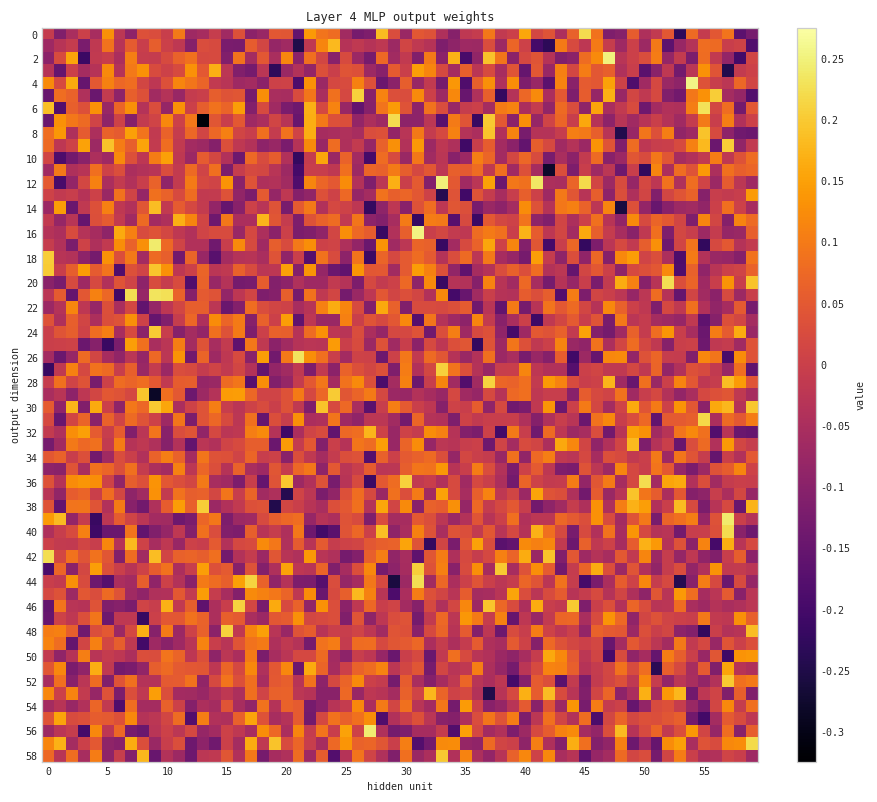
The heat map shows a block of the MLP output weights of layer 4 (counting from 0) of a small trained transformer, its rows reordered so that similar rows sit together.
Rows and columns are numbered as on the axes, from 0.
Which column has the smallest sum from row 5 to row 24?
21
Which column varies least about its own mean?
11
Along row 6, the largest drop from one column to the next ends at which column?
1
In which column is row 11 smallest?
42
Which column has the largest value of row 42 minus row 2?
0
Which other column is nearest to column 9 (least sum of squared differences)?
10
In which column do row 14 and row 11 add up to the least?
48
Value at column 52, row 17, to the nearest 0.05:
-0.15
